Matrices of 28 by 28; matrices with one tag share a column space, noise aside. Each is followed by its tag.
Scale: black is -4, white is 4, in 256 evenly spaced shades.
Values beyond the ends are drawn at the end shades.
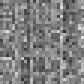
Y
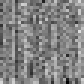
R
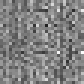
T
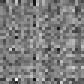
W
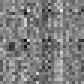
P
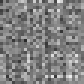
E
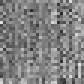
R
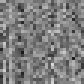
Y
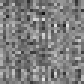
T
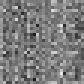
T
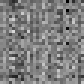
E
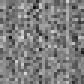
Y
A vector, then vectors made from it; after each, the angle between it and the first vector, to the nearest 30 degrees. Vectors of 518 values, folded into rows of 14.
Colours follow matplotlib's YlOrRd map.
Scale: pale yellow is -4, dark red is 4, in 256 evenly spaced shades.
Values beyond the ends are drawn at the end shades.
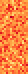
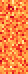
30 degrees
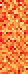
90 degrees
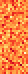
150 degrees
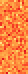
60 degrees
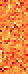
120 degrees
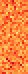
150 degrees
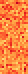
90 degrees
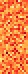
120 degrees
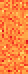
90 degrees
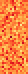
150 degrees
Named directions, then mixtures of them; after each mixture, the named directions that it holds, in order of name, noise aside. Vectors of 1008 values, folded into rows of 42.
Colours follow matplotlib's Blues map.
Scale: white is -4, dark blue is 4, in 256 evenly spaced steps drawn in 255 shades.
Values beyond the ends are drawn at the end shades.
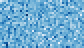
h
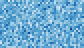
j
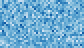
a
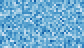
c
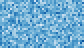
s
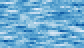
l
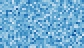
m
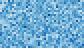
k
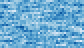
a, l.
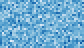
c, s.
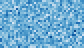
m.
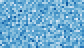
h, j, s.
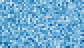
h, s.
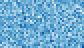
a, c, k.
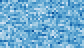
a, h, l.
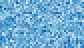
c, j, s.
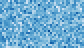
c, j.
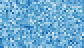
c, k, m.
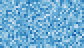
m.
